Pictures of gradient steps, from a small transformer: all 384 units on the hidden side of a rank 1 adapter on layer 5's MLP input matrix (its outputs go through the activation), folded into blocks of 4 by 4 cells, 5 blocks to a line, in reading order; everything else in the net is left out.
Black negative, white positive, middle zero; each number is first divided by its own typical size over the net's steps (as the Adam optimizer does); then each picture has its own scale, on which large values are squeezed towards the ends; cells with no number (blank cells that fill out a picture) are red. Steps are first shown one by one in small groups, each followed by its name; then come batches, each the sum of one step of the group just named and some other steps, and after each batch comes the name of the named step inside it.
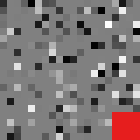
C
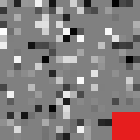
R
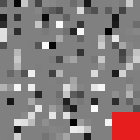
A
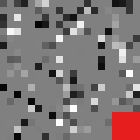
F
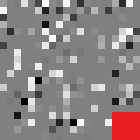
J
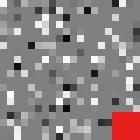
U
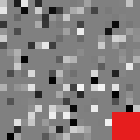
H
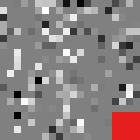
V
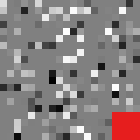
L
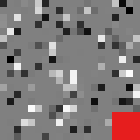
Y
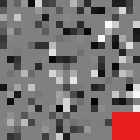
C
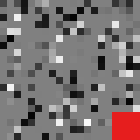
F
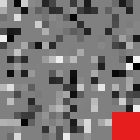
H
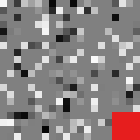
U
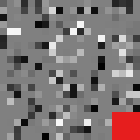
F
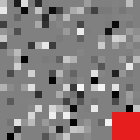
H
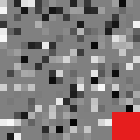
H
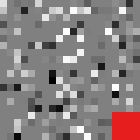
L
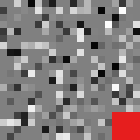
C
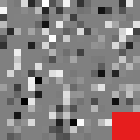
J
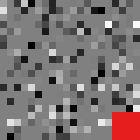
H
